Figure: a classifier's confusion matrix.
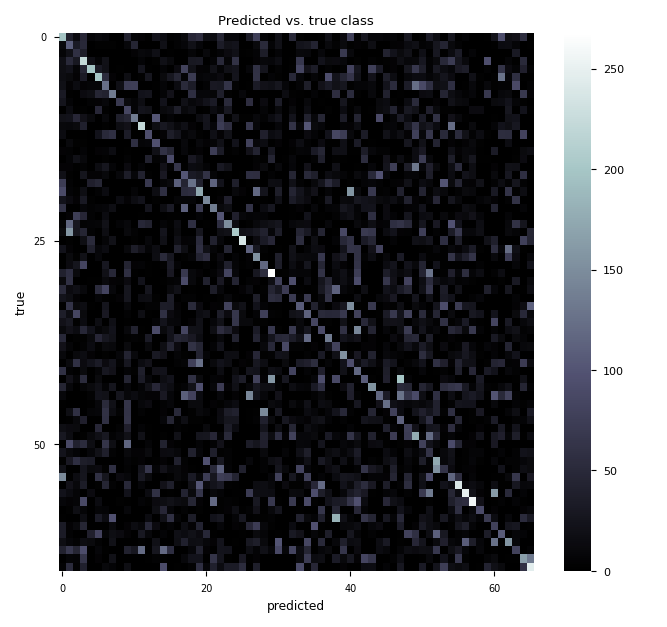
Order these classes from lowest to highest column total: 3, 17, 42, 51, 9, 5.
42, 5, 17, 9, 51, 3
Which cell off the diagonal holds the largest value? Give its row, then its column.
42, 47
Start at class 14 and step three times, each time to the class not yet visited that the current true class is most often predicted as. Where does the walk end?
44
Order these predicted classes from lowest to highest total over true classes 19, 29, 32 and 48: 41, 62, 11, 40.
11, 62, 41, 40
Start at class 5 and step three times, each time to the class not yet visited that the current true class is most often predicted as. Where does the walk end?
20
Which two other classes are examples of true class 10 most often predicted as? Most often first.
13, 44
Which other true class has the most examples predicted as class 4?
25
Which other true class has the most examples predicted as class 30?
62
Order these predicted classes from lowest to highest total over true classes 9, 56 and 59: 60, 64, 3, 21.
3, 21, 64, 60
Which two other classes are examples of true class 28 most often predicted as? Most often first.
3, 41
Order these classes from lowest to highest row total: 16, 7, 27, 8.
8, 16, 7, 27
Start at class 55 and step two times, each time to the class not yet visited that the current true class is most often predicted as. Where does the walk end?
41
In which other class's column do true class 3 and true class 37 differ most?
34
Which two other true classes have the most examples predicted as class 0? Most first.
54, 19
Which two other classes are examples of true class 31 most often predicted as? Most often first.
38, 6
